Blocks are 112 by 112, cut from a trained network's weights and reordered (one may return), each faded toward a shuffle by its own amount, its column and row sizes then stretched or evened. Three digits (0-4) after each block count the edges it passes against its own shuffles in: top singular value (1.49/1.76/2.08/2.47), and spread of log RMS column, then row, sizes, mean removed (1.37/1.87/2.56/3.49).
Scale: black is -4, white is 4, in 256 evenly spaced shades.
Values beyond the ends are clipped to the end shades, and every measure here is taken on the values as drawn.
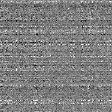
4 3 3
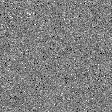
0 0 1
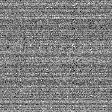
4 2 1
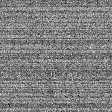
4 0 0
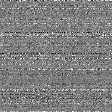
3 1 4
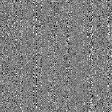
2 4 1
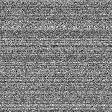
4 0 2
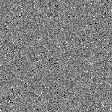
2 1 1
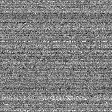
4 0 3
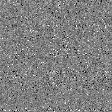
1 1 2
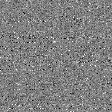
0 0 3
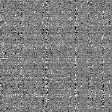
2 4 1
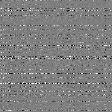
2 2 4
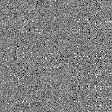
3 2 1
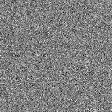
2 0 1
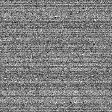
4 1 1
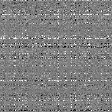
3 3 4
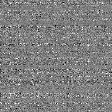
0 2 4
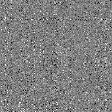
2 3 1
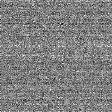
2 2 2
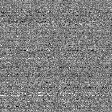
1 1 3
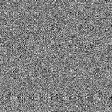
3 0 2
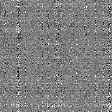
2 4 2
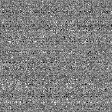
1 2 3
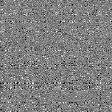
3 2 3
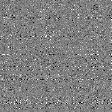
0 2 3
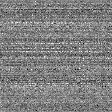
4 1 3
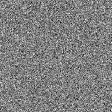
1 0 1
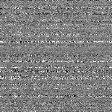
2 1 4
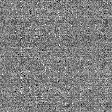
1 3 0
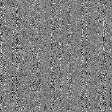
0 4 1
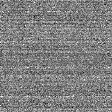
3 1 2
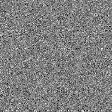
2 1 2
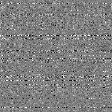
2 2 4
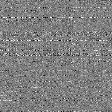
1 0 4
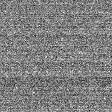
2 1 1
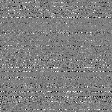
2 0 4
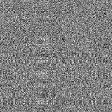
4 2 1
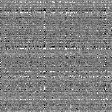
4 3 3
